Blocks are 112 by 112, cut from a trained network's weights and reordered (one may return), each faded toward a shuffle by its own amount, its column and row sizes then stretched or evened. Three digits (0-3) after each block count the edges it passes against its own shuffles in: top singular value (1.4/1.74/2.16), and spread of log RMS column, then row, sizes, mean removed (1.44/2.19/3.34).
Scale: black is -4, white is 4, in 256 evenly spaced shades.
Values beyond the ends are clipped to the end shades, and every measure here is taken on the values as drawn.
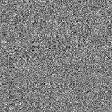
2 0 2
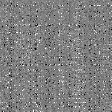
1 2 2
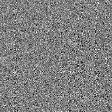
1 2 1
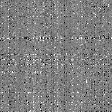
2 2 2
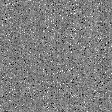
0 1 0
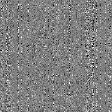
1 3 1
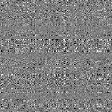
3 2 3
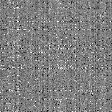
2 1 2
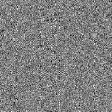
2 2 1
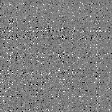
0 2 2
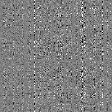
2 3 2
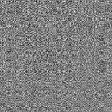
3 1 2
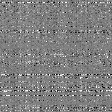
2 0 3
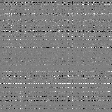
3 1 3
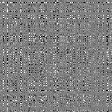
3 3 3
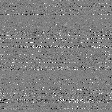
0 0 3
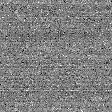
2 0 0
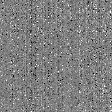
1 2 0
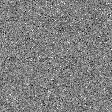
0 0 0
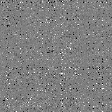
0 2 2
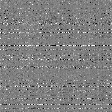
2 0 3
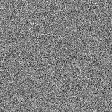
1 0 0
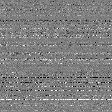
3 0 3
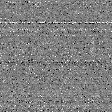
2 0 2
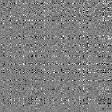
3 3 3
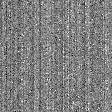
3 1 0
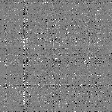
1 2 2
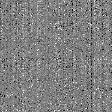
2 2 1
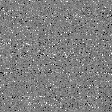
0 0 2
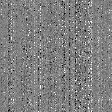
2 3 0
